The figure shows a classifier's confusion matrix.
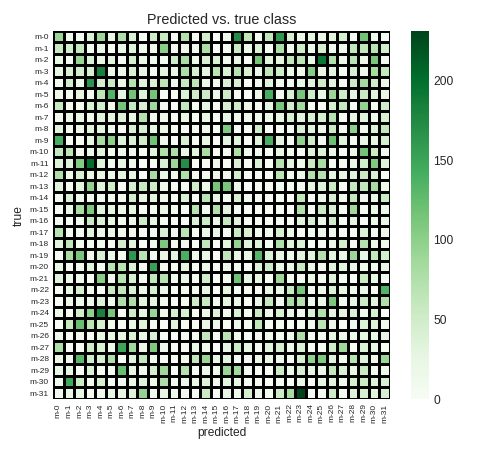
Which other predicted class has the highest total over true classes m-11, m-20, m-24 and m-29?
m-3
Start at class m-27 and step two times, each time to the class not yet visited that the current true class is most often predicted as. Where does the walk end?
m-21
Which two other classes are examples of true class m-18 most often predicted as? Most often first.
m-10, m-17
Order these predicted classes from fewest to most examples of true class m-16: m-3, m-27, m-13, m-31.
m-27, m-31, m-13, m-3
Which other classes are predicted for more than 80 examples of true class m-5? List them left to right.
m-7, m-9, m-20, m-23, m-26
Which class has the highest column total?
m-23
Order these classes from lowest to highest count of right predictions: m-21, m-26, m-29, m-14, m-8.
m-26, m-8, m-29, m-14, m-21
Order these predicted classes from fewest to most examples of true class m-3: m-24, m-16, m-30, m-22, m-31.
m-22, m-16, m-31, m-30, m-24
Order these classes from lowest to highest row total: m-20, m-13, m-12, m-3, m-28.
m-20, m-12, m-13, m-28, m-3
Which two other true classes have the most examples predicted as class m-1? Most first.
m-30, m-19
